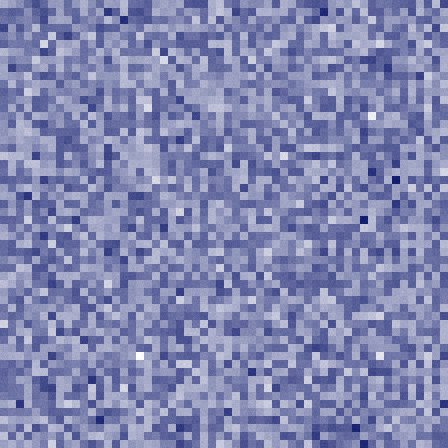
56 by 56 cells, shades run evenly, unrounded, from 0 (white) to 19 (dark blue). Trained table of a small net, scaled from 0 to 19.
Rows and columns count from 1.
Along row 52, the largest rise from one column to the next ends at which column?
55
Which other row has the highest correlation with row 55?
29
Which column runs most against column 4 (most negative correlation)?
46
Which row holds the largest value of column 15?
31
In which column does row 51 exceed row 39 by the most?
56
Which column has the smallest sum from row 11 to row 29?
4
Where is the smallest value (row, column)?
45, 18
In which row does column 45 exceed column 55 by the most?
54
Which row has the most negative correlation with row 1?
24
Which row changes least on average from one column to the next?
11
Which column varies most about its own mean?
23
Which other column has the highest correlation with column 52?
41
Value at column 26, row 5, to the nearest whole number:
14
